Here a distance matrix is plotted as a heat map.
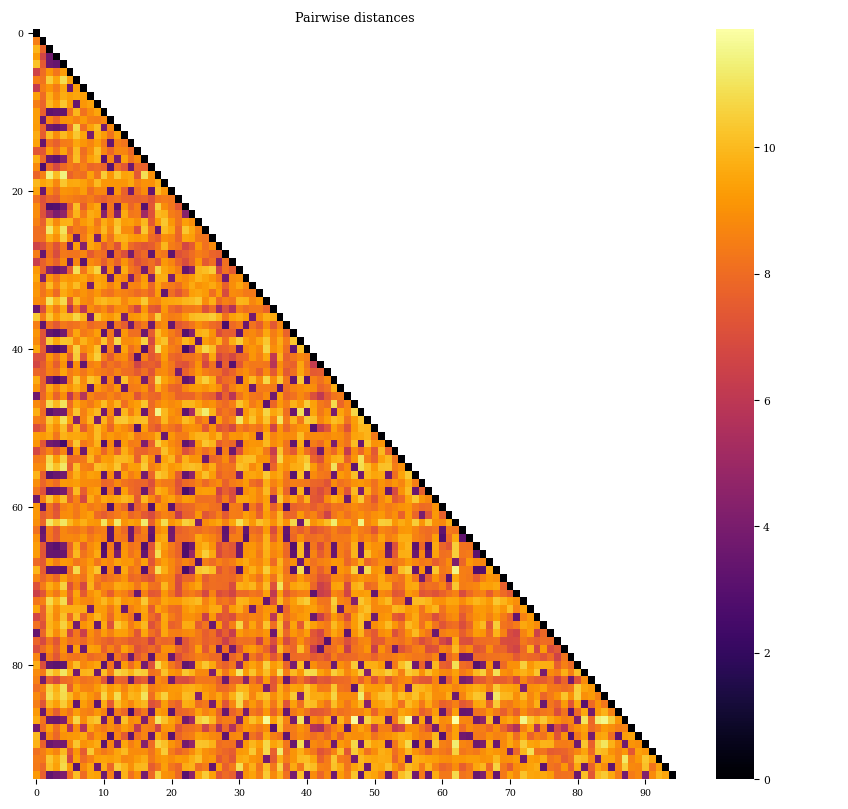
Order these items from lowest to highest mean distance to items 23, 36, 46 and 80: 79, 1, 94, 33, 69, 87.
94, 87, 1, 79, 69, 33
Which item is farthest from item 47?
87
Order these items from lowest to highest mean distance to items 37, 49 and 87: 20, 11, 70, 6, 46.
11, 20, 6, 46, 70
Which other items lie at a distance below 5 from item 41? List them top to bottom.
15, 50, 71, 74
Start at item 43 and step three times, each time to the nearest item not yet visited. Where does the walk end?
61
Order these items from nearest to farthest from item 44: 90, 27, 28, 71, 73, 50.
90, 27, 28, 71, 50, 73
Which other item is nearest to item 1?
17
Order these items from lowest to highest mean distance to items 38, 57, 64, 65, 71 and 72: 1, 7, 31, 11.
1, 11, 31, 7
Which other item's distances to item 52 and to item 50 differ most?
4
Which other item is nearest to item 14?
86
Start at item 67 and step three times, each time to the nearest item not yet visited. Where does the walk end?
62
